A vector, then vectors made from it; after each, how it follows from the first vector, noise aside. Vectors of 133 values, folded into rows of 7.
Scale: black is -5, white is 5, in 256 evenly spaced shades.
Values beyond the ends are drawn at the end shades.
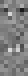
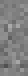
reversed, shrunk.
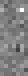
negated, partly zeroed.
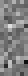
wrapped around, negated.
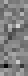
reversed.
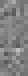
wrapped around, negated, shrunk.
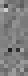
negated, partly zeroed.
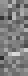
wrapped around, negated.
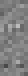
reversed, shrunk.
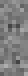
reversed, negated, shrunk.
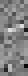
wrapped around, negated.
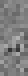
negated, partly zeroed.
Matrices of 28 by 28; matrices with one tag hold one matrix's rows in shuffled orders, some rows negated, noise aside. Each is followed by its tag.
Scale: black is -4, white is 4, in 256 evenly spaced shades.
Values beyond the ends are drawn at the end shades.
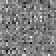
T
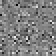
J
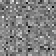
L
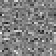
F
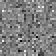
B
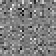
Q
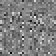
Q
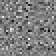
L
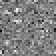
F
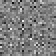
Q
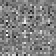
T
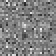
T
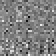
L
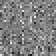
Q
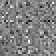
L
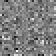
F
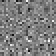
L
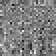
Q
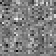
F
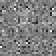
J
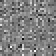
Q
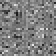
F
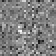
B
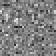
F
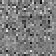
T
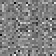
J
